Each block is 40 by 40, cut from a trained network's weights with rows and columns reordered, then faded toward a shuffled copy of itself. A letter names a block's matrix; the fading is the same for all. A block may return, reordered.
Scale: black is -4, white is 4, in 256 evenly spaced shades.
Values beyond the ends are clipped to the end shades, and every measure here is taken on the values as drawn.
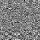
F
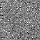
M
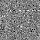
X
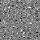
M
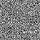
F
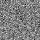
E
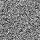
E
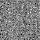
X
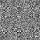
F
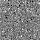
X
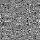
M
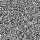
E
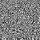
F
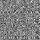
F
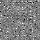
M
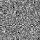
F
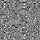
M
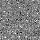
X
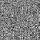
F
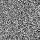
E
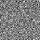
F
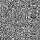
F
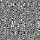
M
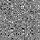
M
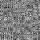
F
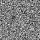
E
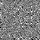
M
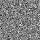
E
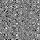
M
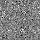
X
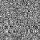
F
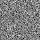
E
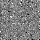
X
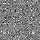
M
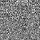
F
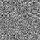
F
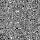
X
